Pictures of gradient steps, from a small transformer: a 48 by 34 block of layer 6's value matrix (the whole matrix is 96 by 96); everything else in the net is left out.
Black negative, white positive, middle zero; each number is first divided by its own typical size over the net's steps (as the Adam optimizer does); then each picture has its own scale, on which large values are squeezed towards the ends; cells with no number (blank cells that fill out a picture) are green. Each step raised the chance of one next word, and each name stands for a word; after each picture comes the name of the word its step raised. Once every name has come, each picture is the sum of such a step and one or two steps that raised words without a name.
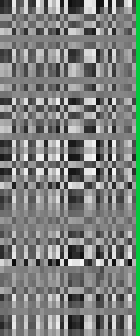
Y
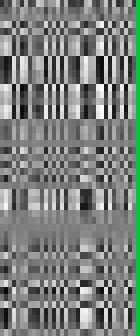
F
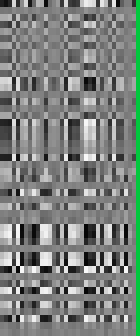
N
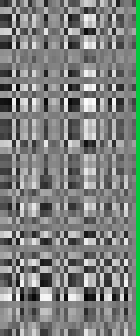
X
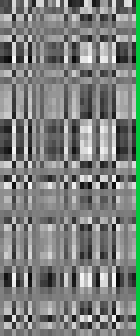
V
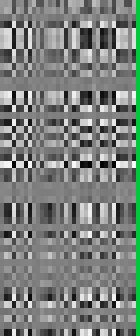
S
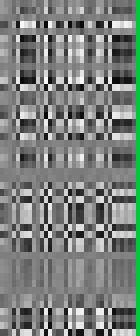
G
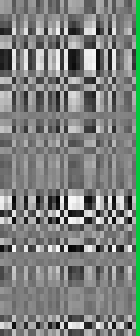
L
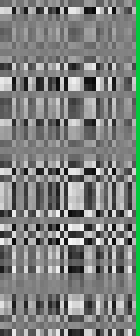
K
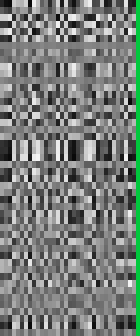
Y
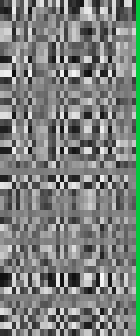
V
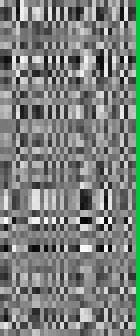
L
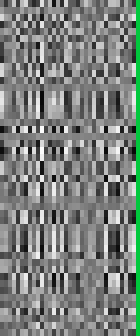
V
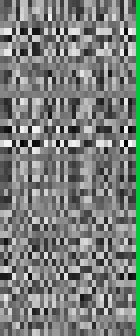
X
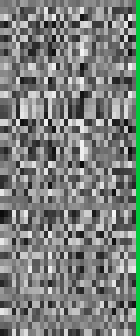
K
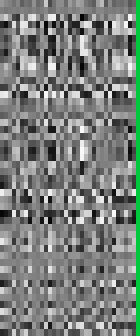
L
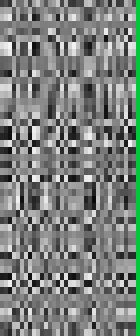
F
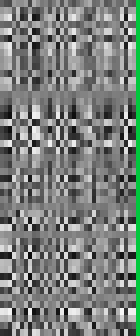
G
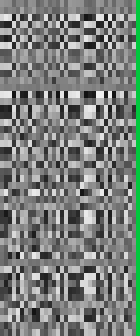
S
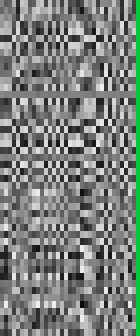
K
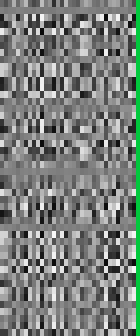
X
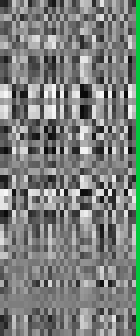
F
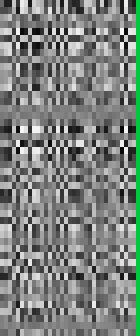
N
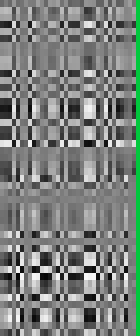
X
